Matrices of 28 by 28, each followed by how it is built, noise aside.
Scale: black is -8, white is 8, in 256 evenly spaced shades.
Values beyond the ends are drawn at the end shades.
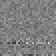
uneven rows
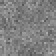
smooth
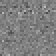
uneven rows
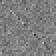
diagonal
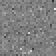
sparse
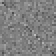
diagonal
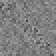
banded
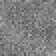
smooth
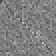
diagonal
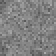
smooth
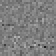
uneven rows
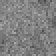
smooth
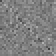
diagonal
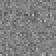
uneven rows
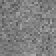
smooth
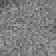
smooth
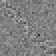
banded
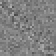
banded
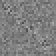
banded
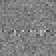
uneven rows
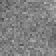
smooth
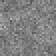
smooth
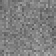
smooth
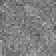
smooth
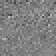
uneven rows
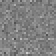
uneven rows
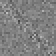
banded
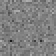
uneven rows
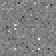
sparse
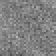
smooth
